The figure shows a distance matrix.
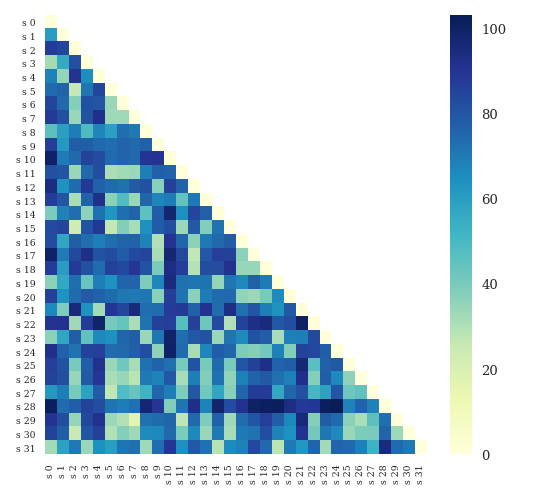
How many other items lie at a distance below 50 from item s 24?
6
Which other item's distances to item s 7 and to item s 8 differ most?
s 29
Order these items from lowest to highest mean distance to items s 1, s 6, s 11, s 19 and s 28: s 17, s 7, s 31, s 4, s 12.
s 7, s 31, s 4, s 12, s 17
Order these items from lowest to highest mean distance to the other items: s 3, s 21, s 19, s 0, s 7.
s 7, s 19, s 3, s 0, s 21
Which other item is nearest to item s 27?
s 5
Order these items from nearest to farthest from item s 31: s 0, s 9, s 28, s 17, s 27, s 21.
s 0, s 27, s 21, s 9, s 17, s 28
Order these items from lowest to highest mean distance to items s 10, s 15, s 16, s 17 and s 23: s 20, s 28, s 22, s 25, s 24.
s 20, s 24, s 25, s 22, s 28
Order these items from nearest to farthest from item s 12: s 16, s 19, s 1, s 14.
s 16, s 1, s 19, s 14
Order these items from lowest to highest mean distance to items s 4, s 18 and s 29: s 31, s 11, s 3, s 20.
s 20, s 11, s 31, s 3
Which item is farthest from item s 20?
s 28
